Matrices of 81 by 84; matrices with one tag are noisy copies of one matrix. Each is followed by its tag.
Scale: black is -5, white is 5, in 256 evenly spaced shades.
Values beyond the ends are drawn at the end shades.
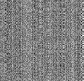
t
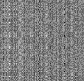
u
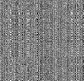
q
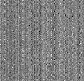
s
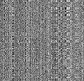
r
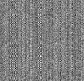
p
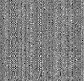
p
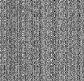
s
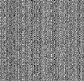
s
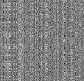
u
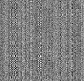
p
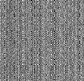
s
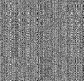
q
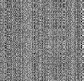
t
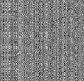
u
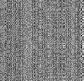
t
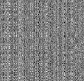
u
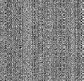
t
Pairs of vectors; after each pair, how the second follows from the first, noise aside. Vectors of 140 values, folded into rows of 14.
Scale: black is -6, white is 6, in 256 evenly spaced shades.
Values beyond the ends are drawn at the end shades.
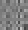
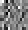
reversed, negated, scaled up.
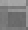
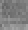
reversed, shrunk.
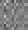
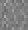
shrunk.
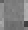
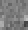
partly zeroed.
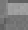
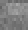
shrunk.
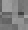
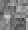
reversed, negated.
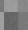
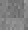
reversed, shrunk.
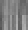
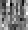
reversed, negated, scaled up.
